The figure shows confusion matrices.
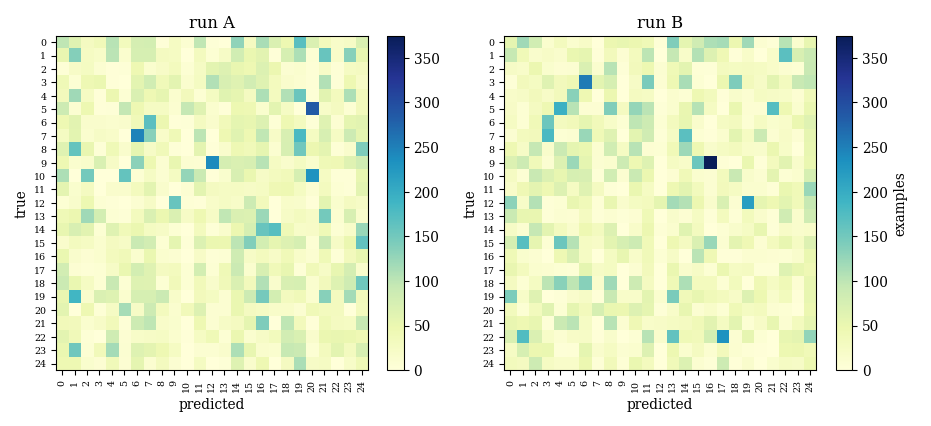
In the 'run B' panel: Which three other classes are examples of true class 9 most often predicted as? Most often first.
16, 15, 5
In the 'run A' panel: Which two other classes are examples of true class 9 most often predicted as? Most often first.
12, 6
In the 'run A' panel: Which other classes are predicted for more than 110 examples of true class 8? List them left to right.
1, 19, 24
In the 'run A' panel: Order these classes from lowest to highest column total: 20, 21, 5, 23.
5, 20, 23, 21
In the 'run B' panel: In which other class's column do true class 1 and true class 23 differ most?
22
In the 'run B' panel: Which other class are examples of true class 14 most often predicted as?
2
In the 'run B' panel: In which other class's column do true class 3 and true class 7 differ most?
6
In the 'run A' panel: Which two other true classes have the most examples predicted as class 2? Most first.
10, 13
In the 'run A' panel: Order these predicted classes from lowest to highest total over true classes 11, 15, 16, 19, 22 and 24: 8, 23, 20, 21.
20, 8, 23, 21
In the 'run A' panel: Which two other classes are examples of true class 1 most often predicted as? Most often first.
21, 23
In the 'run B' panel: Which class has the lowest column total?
12
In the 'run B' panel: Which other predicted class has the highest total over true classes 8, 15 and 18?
4
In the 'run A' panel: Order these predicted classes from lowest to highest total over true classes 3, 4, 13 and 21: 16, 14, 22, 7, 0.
22, 0, 14, 7, 16
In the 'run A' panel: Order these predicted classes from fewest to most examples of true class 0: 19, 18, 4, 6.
18, 6, 4, 19
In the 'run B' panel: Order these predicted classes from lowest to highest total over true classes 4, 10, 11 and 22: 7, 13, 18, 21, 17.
7, 21, 18, 13, 17
